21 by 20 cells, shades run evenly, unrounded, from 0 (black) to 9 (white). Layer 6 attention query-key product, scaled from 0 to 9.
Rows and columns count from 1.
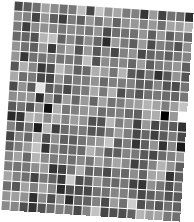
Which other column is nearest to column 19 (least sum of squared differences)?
7
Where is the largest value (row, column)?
11, 20
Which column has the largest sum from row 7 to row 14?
12
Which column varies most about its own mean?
4
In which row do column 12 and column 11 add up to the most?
14
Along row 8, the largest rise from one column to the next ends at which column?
6
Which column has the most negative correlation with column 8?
15
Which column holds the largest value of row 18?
8
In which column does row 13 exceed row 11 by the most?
5
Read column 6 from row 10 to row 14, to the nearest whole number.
3 6 6 2 5
